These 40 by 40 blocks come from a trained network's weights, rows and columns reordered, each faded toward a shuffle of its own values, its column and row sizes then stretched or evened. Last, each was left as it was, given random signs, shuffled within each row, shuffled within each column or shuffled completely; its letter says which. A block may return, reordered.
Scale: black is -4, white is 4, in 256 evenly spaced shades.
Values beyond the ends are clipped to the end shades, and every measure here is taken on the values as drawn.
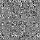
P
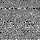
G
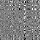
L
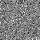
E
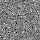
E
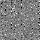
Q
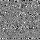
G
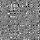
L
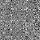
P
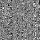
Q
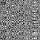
L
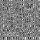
L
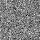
E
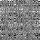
L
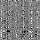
L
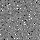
E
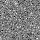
E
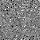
G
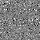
G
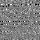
G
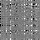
L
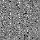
Q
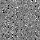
Q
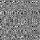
L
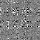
P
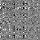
L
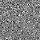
G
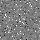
E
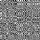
L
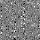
Q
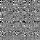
L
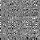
L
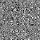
P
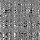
L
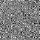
P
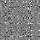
L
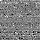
G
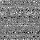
G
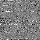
G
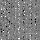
Q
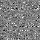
G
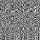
L
